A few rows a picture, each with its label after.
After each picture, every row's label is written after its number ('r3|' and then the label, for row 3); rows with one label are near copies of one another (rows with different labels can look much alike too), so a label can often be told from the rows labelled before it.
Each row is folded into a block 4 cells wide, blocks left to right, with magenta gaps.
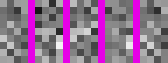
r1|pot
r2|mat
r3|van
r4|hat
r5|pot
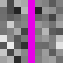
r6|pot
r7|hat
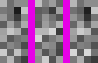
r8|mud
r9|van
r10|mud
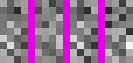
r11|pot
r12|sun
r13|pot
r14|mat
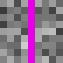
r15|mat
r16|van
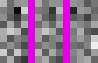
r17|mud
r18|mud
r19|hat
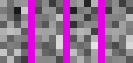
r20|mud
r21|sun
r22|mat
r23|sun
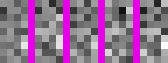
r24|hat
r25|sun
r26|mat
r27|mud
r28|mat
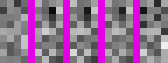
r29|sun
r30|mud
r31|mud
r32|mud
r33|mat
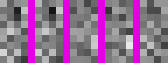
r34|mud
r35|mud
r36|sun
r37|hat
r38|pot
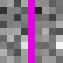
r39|mat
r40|hat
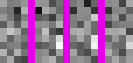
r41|mud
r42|hat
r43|sun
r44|mat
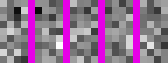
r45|mud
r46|hat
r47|van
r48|sun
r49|pot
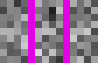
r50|sun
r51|mud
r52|van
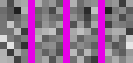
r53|pot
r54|van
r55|mud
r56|mat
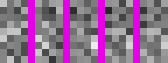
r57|van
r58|pot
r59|hat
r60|mat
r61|mat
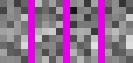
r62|sun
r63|van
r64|mat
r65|sun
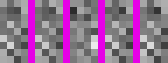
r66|pot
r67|pot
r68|hat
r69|pot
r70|pot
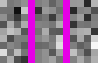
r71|mud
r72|hat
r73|mat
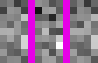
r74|sun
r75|hat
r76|sun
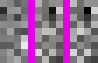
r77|hat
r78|mud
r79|mud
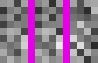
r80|mat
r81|mat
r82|pot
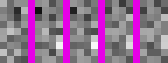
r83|mud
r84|hat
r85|hat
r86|sun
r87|sun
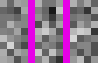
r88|pot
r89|mud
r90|van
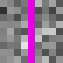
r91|hat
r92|van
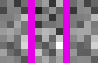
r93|sun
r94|mat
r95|sun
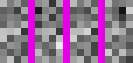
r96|van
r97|mat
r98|van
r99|mud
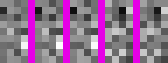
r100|hat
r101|hat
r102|hat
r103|mud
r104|mud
